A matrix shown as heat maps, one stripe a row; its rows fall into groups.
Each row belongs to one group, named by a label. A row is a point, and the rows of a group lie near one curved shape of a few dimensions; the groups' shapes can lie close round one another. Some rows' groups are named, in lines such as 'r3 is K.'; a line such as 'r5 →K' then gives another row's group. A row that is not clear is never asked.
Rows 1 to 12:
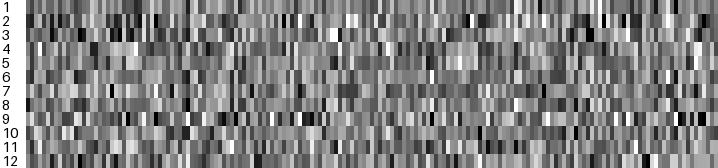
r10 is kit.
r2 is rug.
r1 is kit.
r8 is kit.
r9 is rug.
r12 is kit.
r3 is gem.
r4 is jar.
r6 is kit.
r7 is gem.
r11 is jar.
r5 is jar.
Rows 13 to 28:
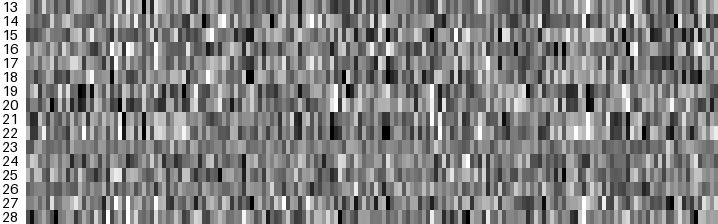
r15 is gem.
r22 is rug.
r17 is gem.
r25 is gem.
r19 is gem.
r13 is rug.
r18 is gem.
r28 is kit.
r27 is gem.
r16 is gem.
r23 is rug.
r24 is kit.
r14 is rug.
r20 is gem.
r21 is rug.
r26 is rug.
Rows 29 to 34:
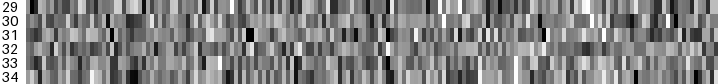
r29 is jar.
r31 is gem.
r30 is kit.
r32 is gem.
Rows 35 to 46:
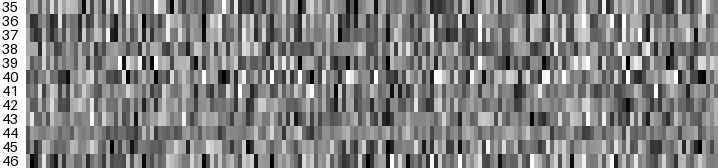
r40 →rug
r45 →gem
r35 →gem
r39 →rug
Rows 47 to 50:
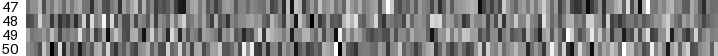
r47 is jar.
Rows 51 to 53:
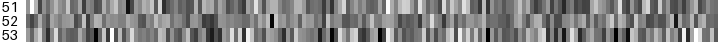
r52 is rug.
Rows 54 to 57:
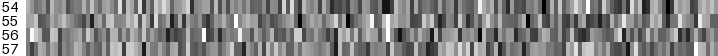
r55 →gem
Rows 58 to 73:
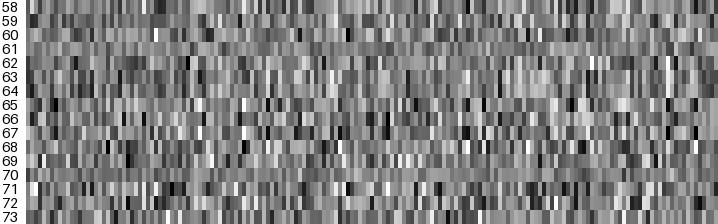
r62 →kit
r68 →kit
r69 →kit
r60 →gem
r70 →rug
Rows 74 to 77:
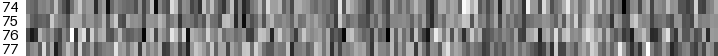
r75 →gem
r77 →kit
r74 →gem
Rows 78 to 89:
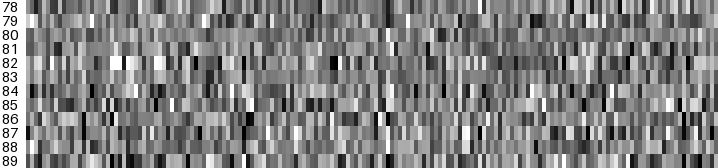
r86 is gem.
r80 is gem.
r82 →gem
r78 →kit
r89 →gem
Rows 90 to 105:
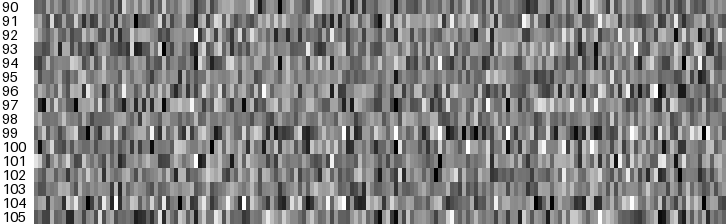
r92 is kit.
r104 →gem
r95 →gem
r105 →kit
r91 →kit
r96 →kit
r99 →gem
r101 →kit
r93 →gem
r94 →rug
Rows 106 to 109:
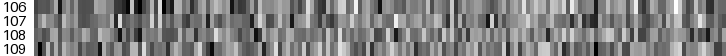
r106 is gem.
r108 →gem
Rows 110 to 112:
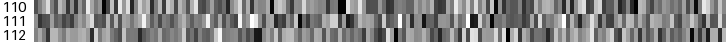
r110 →gem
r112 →gem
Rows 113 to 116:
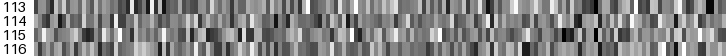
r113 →rug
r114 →kit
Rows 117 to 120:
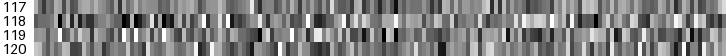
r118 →gem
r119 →gem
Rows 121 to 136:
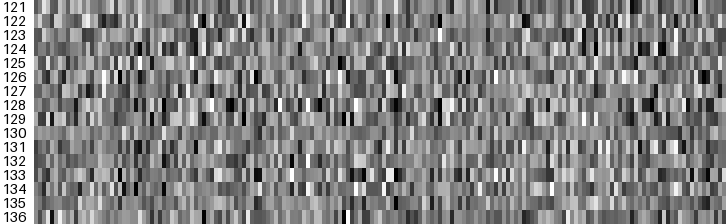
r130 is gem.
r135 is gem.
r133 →gem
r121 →kit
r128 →rug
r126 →gem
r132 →rug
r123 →kit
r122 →kit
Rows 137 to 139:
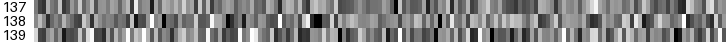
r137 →rug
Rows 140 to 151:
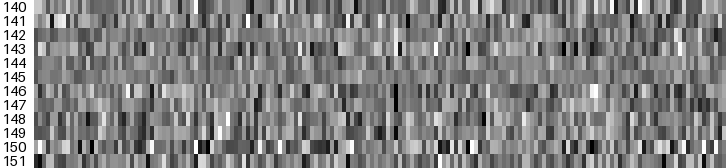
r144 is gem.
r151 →kit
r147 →gem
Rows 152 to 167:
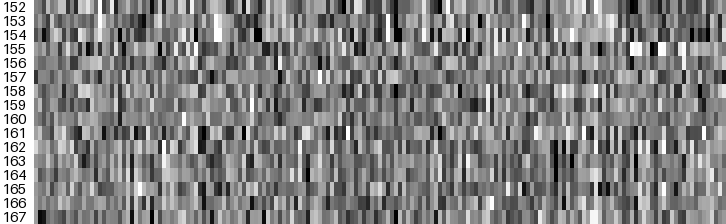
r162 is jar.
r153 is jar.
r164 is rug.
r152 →gem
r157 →rug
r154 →gem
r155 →kit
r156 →rug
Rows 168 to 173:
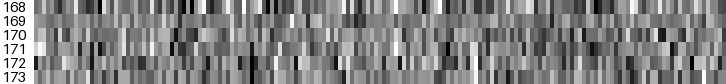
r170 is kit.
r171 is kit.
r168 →gem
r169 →gem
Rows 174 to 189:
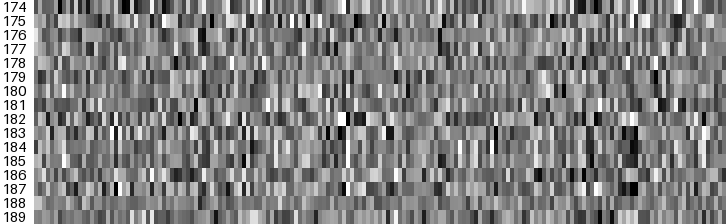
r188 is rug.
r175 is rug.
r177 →kit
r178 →kit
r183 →gem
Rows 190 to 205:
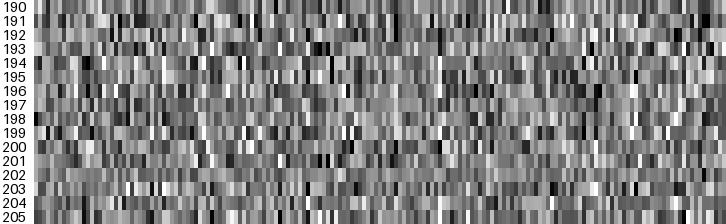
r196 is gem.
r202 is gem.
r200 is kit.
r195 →rug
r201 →rug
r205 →rug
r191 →gem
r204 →rug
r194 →kit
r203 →rug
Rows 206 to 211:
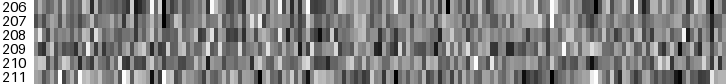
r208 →rug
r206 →rug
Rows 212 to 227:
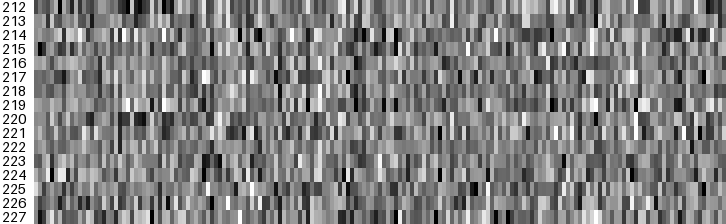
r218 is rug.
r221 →rug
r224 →kit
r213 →kit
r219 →rug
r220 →gem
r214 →gem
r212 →gem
